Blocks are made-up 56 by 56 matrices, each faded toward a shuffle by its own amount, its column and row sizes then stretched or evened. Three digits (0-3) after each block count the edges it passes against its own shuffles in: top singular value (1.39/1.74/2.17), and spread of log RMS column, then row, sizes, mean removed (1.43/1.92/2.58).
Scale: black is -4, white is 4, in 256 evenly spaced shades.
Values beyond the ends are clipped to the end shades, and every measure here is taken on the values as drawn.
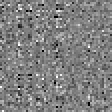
2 2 1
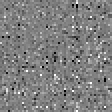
0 2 1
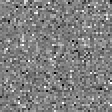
1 0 1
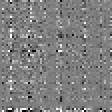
2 3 3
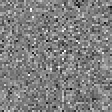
2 1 0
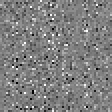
0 2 1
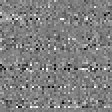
1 1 3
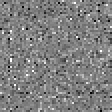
1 0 1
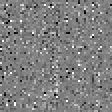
0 2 1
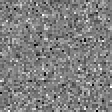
0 0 0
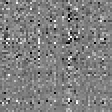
1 3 2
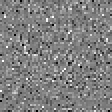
2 0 0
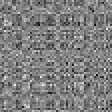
3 1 1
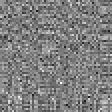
3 0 0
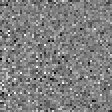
0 1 1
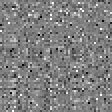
2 0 0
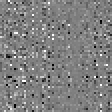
1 3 2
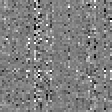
1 3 0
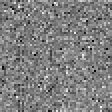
1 0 0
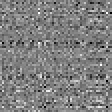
3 1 2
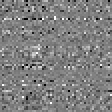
3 1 3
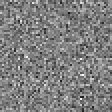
1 1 0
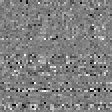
2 0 3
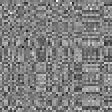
3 0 2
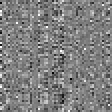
3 3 0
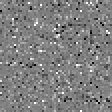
0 1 1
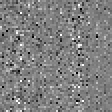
0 3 0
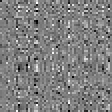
3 3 0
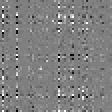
3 3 2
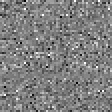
1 0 2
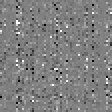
0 3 1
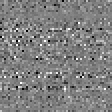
2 0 3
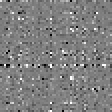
2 2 3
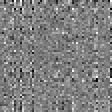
3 3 2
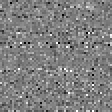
1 0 2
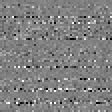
2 0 3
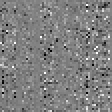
1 3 0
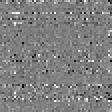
0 1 3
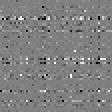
3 1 3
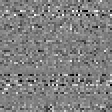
2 0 3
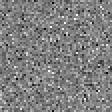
0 0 0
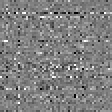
1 1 3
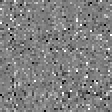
1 1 1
